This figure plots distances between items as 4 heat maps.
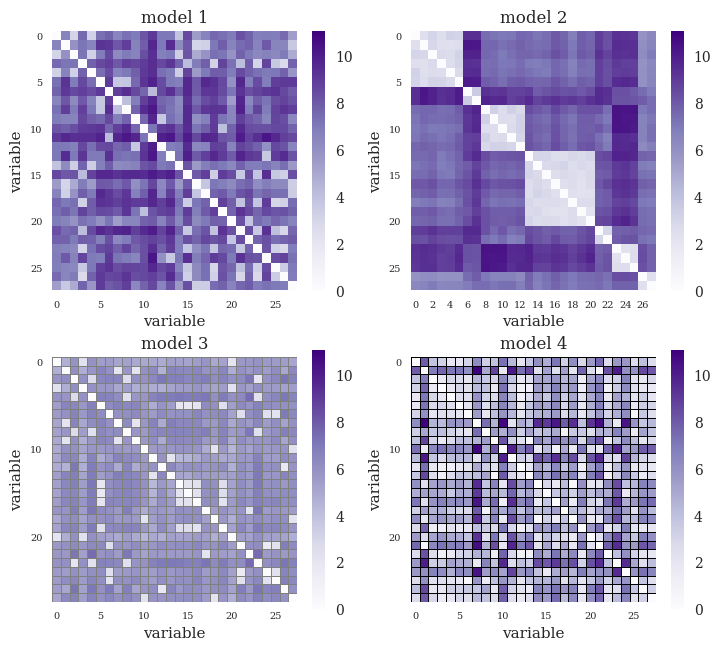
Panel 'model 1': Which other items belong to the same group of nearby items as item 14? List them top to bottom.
0, 2, 4
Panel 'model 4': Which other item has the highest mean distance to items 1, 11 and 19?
24
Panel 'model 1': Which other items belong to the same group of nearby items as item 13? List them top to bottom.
24
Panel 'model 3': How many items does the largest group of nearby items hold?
5
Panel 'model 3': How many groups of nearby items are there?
9
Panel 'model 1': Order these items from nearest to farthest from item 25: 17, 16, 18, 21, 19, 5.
18, 21, 16, 17, 19, 5
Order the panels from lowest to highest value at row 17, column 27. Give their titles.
model 1, model 4, model 3, model 2
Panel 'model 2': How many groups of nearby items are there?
7
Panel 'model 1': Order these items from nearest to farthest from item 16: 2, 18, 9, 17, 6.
17, 2, 9, 18, 6
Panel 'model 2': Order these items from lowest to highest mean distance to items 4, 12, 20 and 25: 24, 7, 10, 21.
10, 24, 21, 7
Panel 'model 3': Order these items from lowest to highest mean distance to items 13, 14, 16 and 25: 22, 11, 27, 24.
11, 24, 22, 27
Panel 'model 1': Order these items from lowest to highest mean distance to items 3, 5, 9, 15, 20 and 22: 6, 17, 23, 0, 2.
23, 2, 0, 17, 6
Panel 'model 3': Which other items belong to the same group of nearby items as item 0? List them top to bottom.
3, 20
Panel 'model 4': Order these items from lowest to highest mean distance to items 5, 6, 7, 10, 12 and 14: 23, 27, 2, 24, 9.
2, 27, 9, 23, 24
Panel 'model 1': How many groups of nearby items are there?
9
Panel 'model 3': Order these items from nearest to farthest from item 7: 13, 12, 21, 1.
1, 12, 21, 13
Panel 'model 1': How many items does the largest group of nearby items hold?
7
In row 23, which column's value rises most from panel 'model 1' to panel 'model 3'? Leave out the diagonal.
26
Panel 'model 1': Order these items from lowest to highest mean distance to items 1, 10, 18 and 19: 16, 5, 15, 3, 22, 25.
16, 25, 3, 15, 22, 5
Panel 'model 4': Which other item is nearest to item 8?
17
